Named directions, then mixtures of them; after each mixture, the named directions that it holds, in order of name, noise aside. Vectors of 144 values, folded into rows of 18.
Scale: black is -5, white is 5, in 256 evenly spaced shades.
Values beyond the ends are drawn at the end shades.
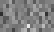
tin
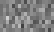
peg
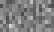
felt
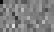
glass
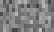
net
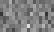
tin.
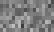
felt, peg.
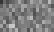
felt, glass.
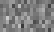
peg.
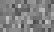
peg.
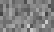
felt, peg, tin.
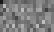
glass.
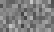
felt.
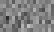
peg, tin.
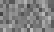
felt, net, tin.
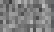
felt, net.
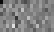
glass.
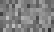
glass, net, peg.
